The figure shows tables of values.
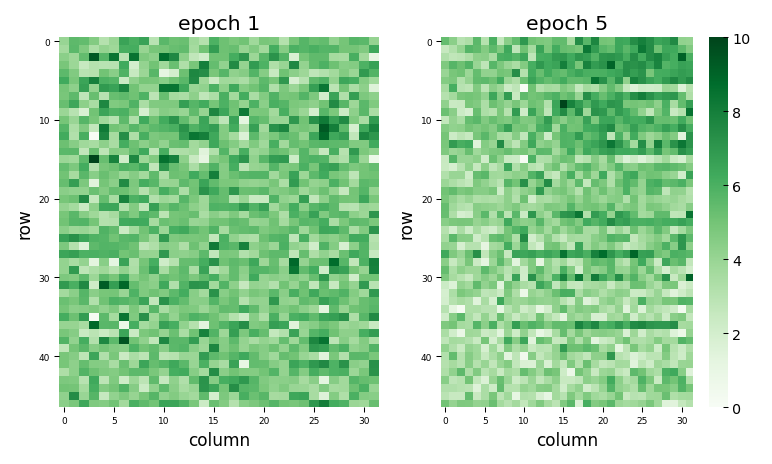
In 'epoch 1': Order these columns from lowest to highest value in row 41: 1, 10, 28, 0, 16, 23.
16, 1, 0, 10, 23, 28
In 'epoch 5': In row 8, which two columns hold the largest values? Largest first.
15, 16
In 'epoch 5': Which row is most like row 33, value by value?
44
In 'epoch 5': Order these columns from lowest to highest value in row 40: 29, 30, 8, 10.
10, 8, 30, 29
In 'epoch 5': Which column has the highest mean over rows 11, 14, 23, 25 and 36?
21
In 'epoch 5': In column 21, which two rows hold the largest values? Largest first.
3, 13
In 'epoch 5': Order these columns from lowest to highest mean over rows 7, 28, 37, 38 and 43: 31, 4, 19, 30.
4, 31, 19, 30
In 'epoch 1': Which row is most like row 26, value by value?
9
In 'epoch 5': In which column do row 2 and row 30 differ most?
30
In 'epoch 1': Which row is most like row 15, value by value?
2
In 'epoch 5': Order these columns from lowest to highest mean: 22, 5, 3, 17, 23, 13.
5, 3, 13, 23, 17, 22
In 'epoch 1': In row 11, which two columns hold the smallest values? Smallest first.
29, 3
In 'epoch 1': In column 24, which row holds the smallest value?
5
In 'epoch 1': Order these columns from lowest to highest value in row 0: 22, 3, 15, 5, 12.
22, 5, 3, 12, 15
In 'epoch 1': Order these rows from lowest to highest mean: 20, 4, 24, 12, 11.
4, 20, 24, 12, 11
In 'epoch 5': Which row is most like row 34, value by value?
37
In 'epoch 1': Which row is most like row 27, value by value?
25
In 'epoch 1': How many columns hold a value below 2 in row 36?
3
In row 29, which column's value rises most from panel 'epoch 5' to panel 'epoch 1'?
31
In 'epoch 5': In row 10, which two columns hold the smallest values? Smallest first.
0, 2
